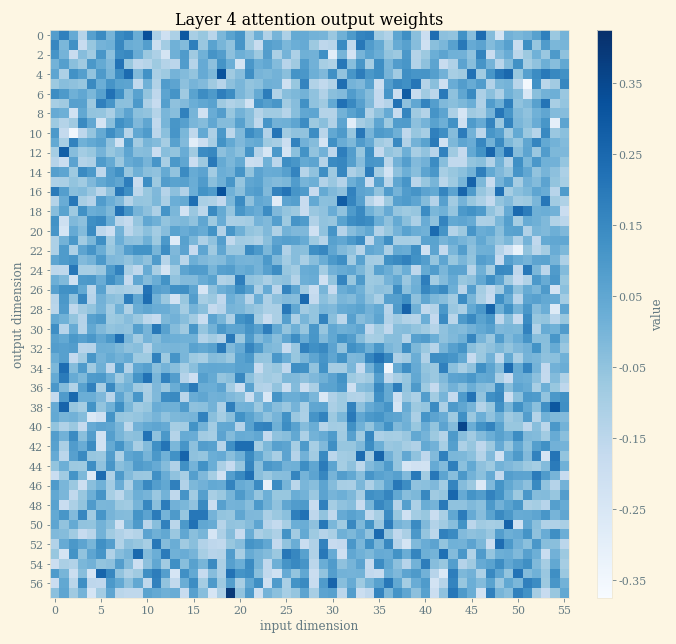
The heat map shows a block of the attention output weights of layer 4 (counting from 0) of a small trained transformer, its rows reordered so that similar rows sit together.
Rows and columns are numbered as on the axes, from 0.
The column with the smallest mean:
28
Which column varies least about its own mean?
55
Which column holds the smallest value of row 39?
4
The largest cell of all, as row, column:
57, 19
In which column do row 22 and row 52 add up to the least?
50
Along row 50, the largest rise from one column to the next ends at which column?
49
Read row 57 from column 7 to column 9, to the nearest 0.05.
-0.15 -0.15 -0.15
